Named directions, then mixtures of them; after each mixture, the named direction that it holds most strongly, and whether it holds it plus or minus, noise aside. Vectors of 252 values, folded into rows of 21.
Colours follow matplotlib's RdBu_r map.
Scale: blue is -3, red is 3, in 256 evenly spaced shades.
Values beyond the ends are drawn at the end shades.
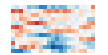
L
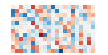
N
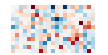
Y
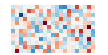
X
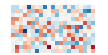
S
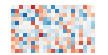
N, plus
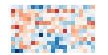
L, plus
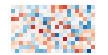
X, minus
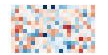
S, plus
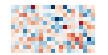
Y, plus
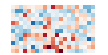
L, minus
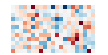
Y, plus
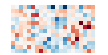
Y, plus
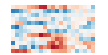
L, minus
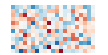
N, minus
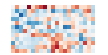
L, minus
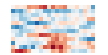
L, minus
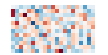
N, minus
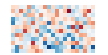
S, minus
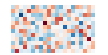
X, plus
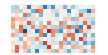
S, plus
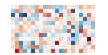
N, plus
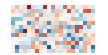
S, minus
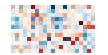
Y, plus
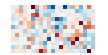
Y, plus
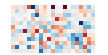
Y, minus
